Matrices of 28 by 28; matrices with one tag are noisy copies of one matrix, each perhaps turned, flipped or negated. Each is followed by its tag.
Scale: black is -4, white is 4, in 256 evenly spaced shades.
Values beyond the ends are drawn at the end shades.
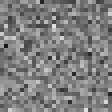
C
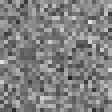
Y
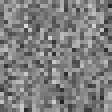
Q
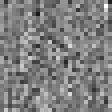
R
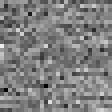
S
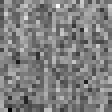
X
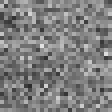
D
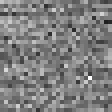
S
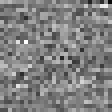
R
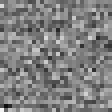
R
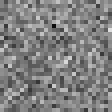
C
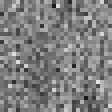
D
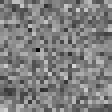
Q
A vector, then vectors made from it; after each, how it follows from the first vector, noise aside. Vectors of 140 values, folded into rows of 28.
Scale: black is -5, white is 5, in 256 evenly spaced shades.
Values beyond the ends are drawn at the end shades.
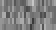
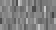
wrapped around, negated, partly zeroed.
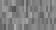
wrapped around, negated, shrunk.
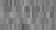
reversed, negated, shrunk.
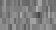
wrapped around, negated, shrunk.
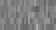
wrapped around, negated, shrunk.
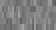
wrapped around, shrunk.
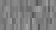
wrapped around, shrunk.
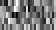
wrapped around, negated, scaled up.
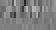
reversed, partly zeroed.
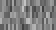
reversed, negated.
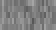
shrunk.
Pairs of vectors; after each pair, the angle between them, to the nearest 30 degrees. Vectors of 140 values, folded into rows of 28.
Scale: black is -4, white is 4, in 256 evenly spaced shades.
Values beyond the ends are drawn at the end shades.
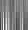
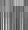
30 degrees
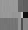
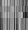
60 degrees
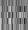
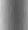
90 degrees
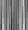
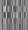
90 degrees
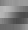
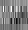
60 degrees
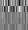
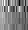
30 degrees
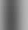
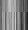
150 degrees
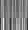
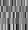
90 degrees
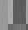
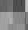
60 degrees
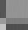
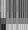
150 degrees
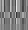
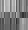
120 degrees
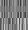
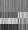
120 degrees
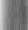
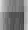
60 degrees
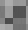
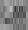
30 degrees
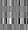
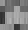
90 degrees
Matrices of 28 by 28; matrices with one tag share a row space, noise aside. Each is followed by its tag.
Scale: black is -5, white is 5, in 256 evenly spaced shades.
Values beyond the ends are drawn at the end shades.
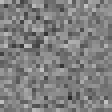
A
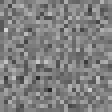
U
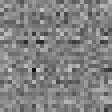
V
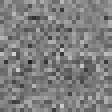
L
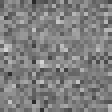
V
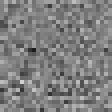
L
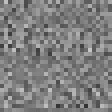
U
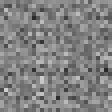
V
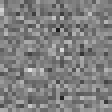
L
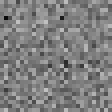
V
